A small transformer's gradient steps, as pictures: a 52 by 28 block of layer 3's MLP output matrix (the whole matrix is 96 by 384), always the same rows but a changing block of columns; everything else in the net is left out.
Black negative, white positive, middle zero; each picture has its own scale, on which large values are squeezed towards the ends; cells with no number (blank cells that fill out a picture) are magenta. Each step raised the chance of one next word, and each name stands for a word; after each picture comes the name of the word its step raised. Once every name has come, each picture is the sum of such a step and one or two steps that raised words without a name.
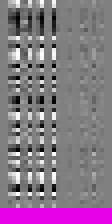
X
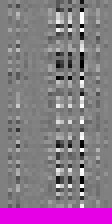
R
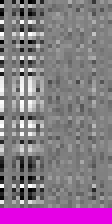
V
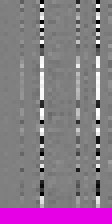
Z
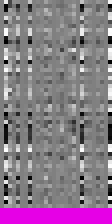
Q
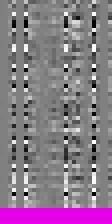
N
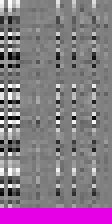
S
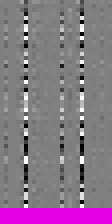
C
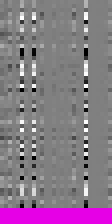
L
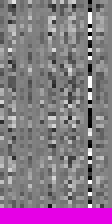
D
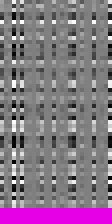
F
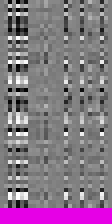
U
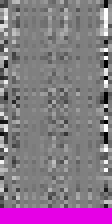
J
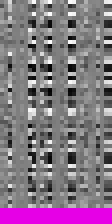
C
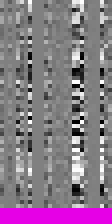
S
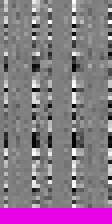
F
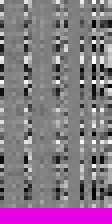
N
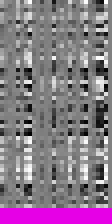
D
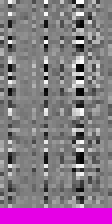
Z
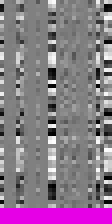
Q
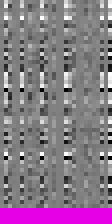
L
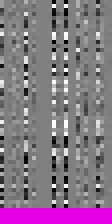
V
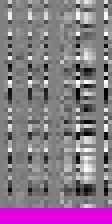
J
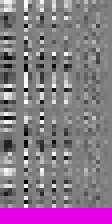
S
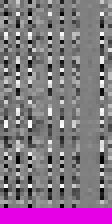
V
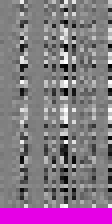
C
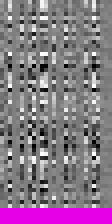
C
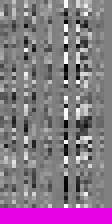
C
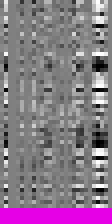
V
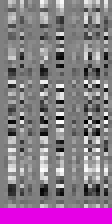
S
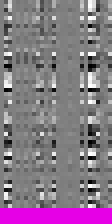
U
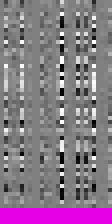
Z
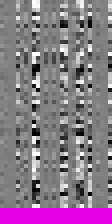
N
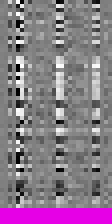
Z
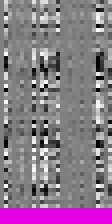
R
